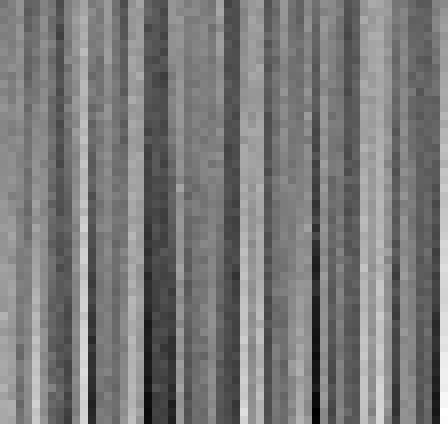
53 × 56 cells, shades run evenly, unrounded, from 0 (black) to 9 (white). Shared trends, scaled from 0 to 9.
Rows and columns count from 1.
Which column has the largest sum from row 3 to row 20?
11
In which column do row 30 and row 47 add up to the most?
56
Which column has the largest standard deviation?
22
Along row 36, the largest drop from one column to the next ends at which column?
12
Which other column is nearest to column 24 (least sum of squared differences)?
42
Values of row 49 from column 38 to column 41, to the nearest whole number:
6 5 1 5
